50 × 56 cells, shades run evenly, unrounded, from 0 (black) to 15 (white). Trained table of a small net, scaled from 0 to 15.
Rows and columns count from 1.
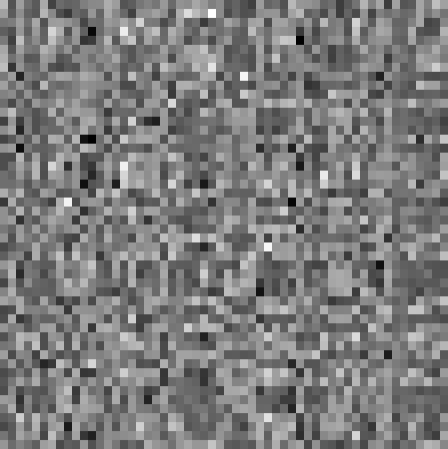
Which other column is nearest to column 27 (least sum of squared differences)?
25
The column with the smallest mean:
40
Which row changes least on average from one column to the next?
7
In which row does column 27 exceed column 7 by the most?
8
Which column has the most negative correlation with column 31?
48
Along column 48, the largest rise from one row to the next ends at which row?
10
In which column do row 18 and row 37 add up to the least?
12
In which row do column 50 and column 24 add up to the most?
2
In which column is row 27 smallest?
49
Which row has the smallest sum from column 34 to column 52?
30
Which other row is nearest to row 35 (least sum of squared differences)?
28
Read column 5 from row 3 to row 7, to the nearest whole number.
10 9 8 7 5
